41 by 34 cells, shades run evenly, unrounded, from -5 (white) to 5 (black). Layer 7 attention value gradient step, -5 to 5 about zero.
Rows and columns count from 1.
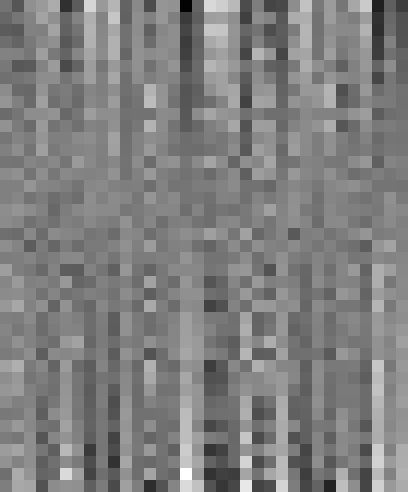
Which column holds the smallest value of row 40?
16
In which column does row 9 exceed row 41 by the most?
21
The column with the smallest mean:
32
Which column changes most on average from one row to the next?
13
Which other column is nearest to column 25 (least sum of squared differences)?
4
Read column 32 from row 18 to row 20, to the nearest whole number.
0 0 0
